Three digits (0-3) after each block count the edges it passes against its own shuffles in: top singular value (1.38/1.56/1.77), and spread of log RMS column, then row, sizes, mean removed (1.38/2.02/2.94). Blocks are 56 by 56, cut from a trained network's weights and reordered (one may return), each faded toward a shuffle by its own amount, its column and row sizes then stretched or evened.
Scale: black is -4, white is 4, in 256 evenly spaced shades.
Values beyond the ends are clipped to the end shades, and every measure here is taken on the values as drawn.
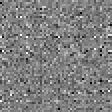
1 1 2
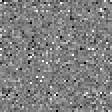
1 0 1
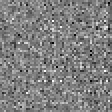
0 1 2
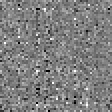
0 2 1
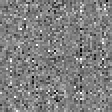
1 2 0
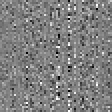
1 3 0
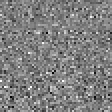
0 0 2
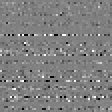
2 0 3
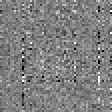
3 2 1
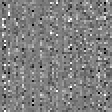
1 3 0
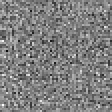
2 0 1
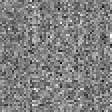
2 1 0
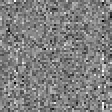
0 2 0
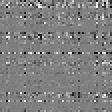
2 2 3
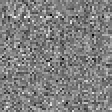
1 1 1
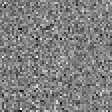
1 1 1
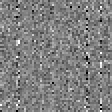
2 2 0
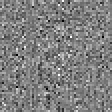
1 2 0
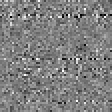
2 1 2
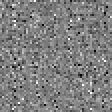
1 2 0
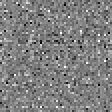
1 1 1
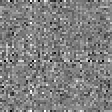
2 1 2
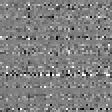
1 1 3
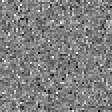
2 1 0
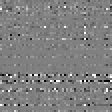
2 1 3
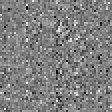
2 2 0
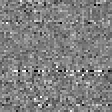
2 0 2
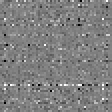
2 1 2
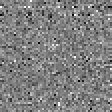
3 1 1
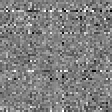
1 1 2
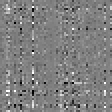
2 3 2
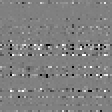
3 1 3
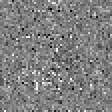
0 1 1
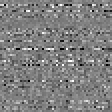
2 0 3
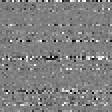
3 0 3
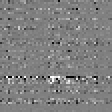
3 1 3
